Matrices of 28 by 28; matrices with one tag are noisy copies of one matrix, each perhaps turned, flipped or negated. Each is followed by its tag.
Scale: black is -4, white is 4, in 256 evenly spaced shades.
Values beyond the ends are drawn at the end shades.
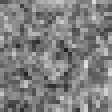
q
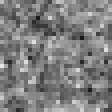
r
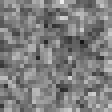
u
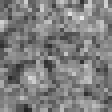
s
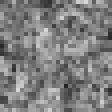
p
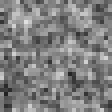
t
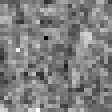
r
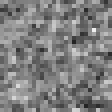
t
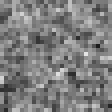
t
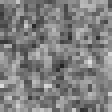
q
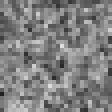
q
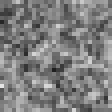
q
